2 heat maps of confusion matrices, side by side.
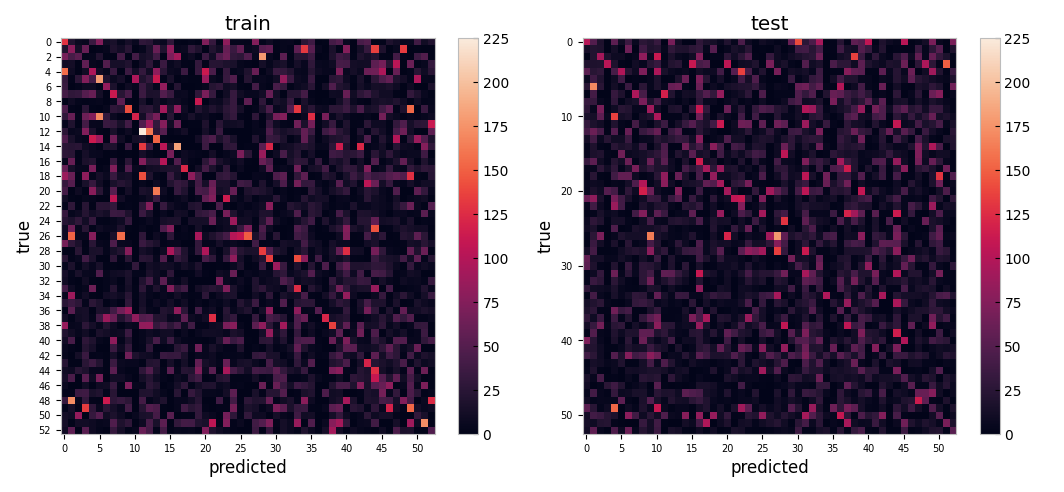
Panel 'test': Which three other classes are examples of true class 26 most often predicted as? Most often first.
27, 9, 20
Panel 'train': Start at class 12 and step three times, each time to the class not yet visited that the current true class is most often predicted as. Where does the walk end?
38
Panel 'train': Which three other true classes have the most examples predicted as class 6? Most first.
48, 37, 3
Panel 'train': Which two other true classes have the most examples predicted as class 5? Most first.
10, 13
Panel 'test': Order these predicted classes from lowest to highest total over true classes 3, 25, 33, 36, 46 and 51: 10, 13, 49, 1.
13, 1, 49, 10
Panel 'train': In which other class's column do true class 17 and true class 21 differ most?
23
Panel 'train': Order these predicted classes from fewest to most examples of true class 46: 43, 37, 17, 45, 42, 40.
37, 43, 17, 40, 45, 42
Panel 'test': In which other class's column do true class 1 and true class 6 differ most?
36
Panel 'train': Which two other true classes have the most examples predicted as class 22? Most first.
32, 2
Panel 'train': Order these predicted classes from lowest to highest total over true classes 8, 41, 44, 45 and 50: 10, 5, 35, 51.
10, 35, 51, 5
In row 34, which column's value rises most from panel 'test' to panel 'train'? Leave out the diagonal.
40
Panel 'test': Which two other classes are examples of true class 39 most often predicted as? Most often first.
44, 31
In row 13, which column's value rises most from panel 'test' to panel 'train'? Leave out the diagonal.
4
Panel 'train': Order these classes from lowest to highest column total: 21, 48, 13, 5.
48, 5, 21, 13
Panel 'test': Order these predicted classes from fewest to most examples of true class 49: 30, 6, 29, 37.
6, 30, 29, 37
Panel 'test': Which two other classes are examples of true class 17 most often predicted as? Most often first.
37, 19
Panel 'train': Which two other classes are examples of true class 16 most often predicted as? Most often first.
14, 11
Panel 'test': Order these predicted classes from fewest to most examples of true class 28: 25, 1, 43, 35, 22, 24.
35, 43, 1, 22, 24, 25
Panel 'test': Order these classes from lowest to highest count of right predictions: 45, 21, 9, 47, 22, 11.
11, 45, 47, 22, 9, 21
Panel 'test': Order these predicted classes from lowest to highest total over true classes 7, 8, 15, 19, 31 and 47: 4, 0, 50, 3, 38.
3, 0, 38, 4, 50
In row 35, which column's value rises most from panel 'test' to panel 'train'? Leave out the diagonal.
43
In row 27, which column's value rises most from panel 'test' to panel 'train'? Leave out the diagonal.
0
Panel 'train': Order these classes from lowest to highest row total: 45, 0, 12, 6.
6, 45, 0, 12
